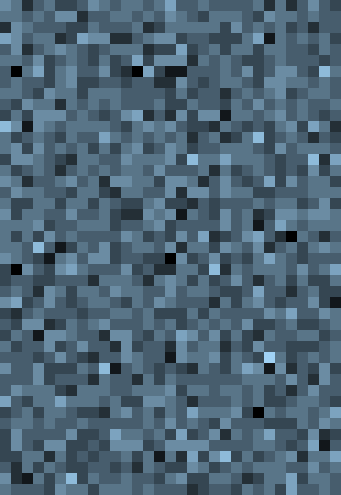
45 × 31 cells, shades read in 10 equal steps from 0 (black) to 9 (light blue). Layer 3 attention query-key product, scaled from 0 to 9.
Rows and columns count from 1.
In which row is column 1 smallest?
3
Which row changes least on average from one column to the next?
39
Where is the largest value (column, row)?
25, 33
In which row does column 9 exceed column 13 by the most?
7
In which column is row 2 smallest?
8
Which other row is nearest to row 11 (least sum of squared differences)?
5
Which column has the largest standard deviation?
16
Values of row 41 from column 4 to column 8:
3 6 6 3 3
